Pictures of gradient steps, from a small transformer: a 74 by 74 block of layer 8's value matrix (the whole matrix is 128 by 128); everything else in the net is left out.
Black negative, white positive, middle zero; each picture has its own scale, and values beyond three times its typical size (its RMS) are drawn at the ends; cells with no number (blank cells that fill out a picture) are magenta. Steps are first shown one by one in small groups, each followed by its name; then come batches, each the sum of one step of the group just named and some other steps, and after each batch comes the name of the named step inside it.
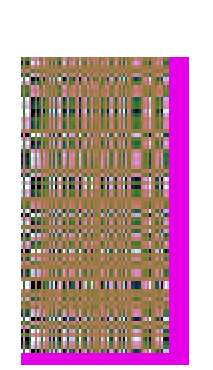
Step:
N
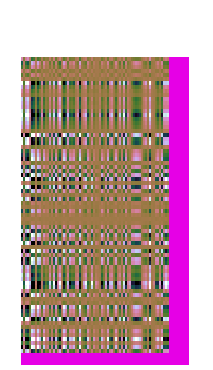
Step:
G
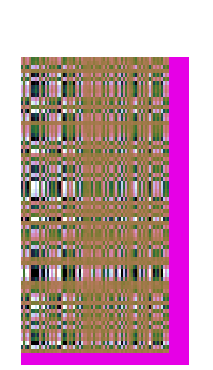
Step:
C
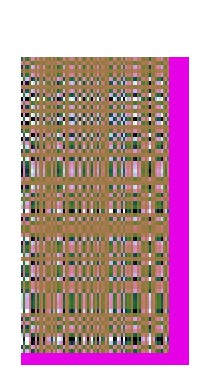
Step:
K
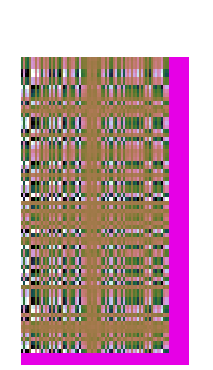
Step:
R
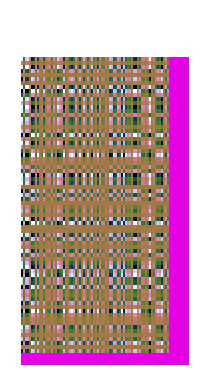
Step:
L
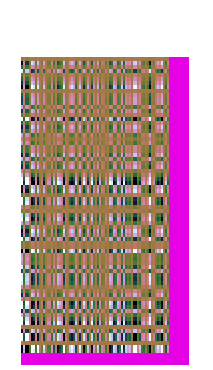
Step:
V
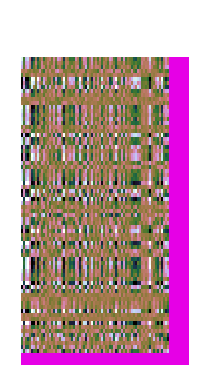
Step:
V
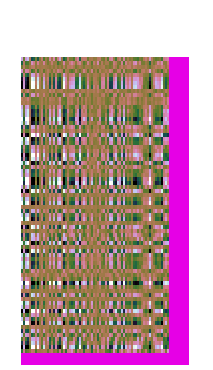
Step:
V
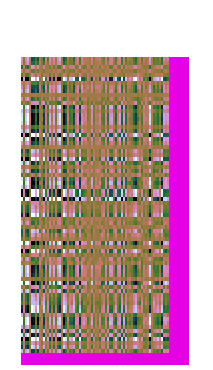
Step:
G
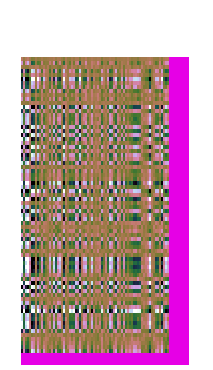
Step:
V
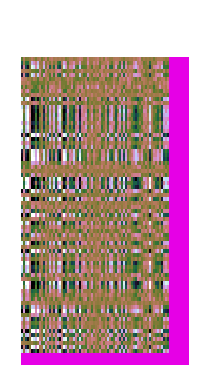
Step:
N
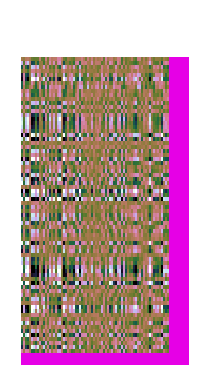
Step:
C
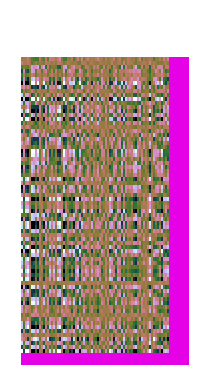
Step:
K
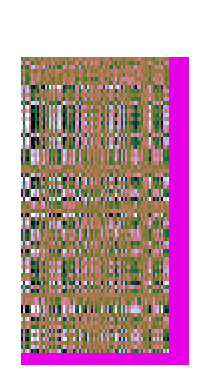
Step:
N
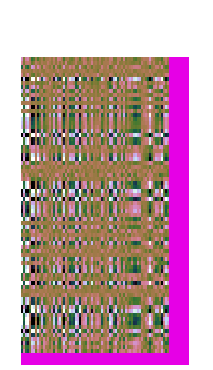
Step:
G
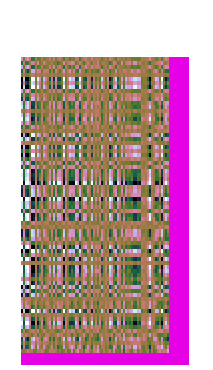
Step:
V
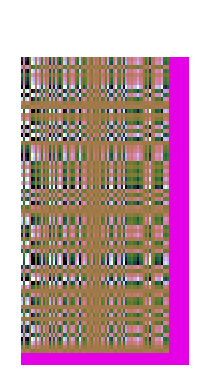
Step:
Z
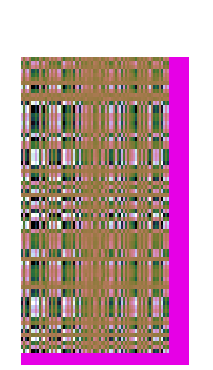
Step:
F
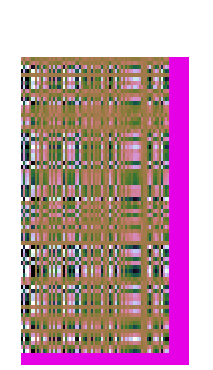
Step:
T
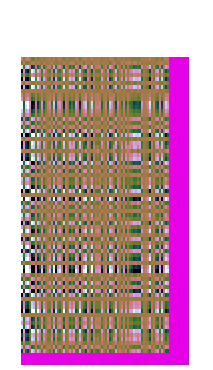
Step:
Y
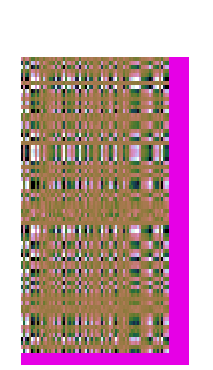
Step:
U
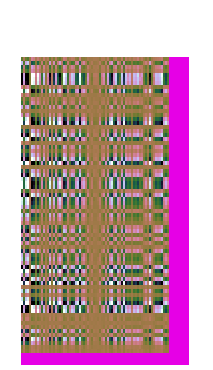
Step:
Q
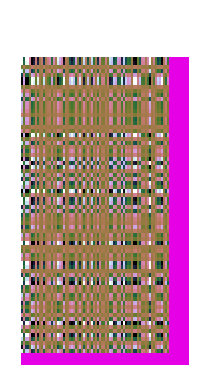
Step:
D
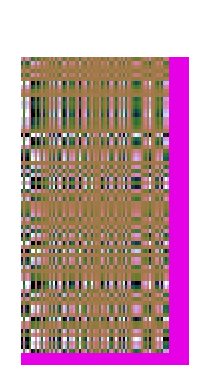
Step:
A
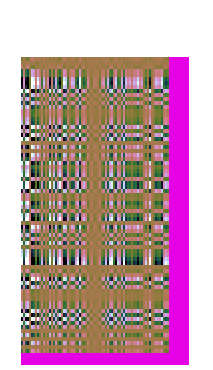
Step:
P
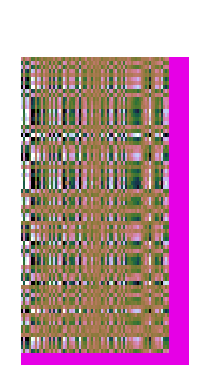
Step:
Z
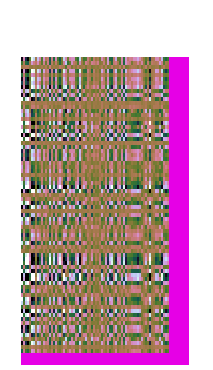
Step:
Z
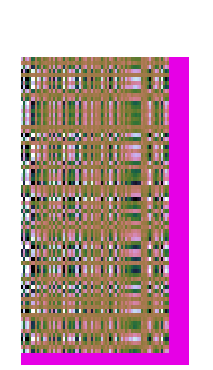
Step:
T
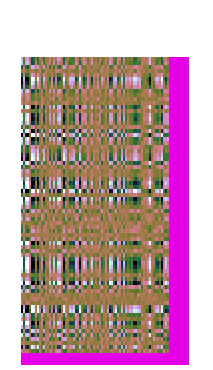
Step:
D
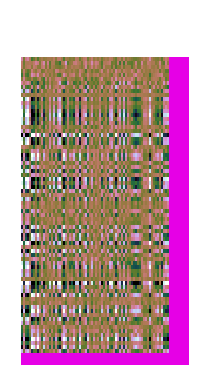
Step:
A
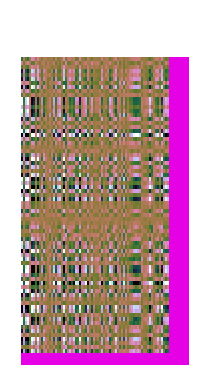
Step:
Y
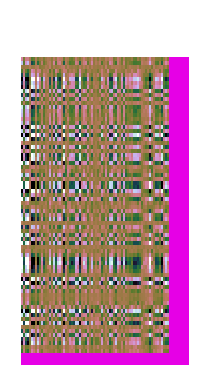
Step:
P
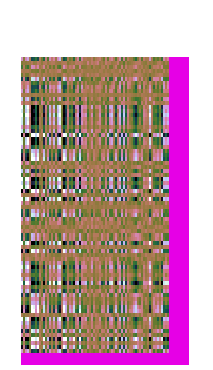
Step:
A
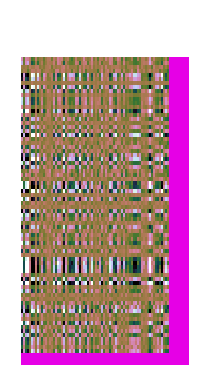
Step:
Y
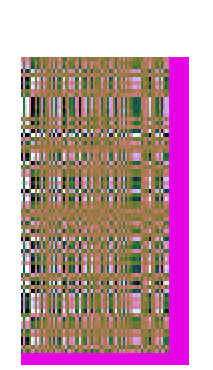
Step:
Y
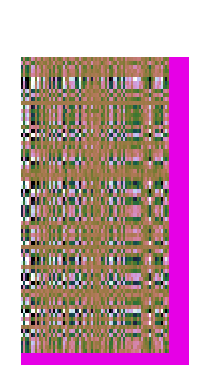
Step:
Z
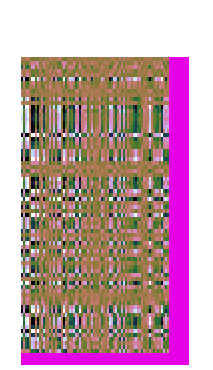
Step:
F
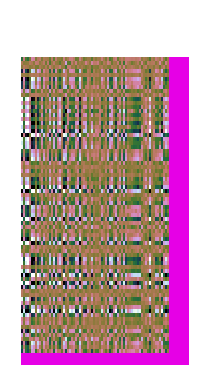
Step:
Z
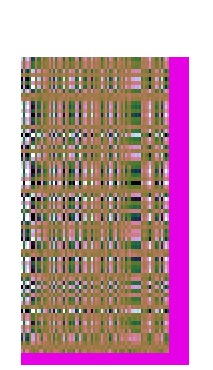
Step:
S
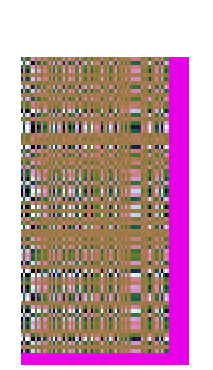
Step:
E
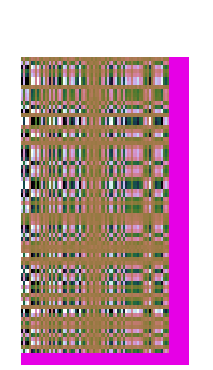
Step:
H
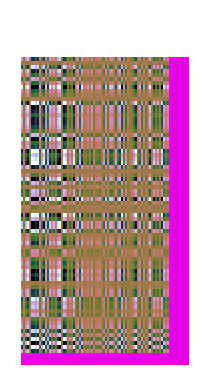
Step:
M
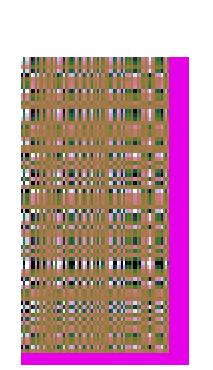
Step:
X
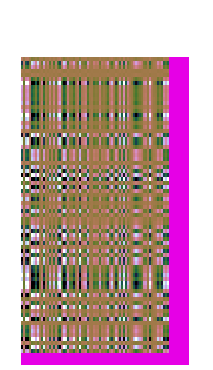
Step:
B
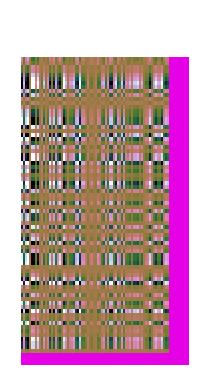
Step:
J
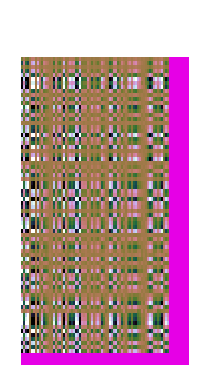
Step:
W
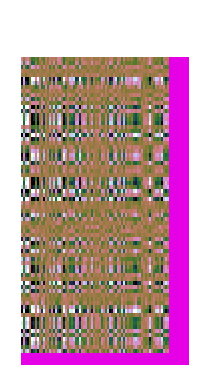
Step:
H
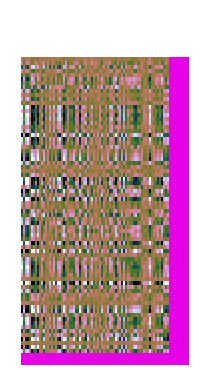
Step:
B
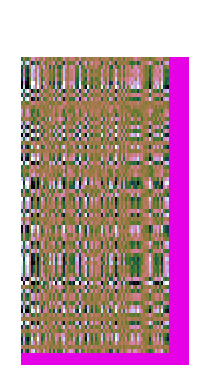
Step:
J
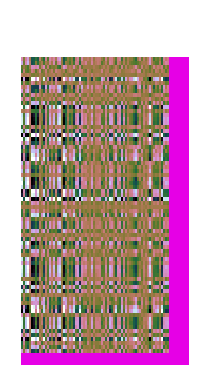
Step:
M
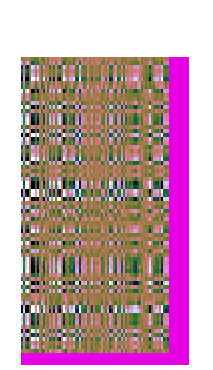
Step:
H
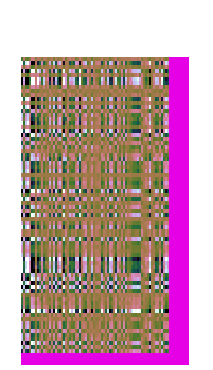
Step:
E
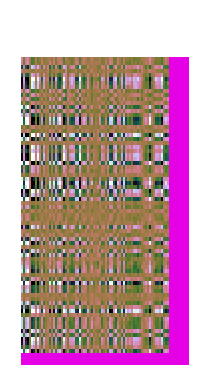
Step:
H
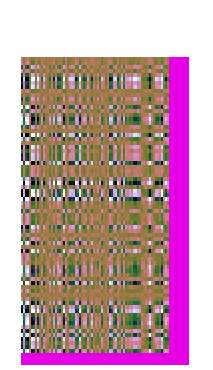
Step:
H
